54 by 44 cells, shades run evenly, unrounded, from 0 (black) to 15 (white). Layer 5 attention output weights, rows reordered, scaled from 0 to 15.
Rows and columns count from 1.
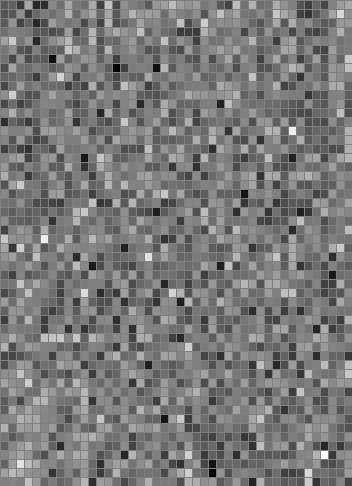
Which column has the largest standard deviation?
37
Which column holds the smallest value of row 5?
5
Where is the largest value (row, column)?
51, 41
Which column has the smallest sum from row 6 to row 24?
4
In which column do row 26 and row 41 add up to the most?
44
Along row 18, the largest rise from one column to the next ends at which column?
26
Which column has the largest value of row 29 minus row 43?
19
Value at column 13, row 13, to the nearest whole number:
2
